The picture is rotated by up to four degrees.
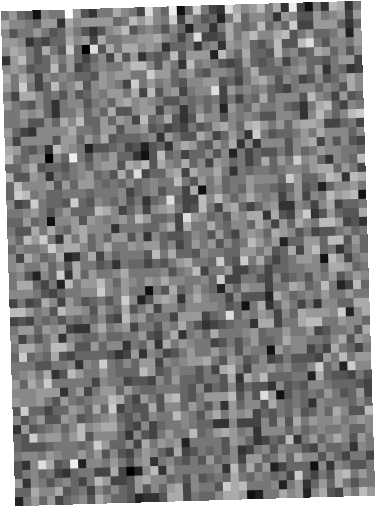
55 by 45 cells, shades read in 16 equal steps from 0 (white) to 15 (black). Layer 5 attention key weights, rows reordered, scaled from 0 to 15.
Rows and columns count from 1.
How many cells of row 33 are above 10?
7
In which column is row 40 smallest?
12
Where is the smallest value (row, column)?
1, 9
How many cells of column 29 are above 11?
4
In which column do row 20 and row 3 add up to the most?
24
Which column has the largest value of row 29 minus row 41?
43
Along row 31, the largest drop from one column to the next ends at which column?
8
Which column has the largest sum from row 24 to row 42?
33
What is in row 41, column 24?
10
